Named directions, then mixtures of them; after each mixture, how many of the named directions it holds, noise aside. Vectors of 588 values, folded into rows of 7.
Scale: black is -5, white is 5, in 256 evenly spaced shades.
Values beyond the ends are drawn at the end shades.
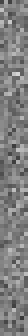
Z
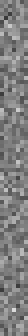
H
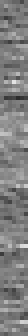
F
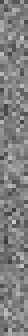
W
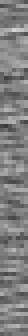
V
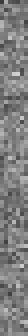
three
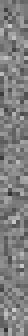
two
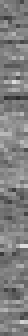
one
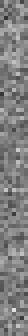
three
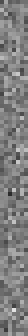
three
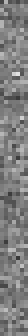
four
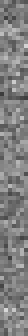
four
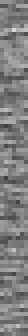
one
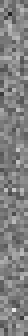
two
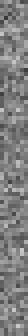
two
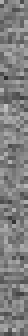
three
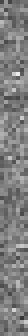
three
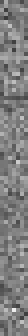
four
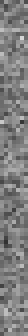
two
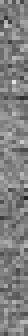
three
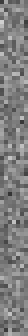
two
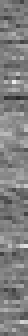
one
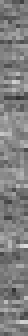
one
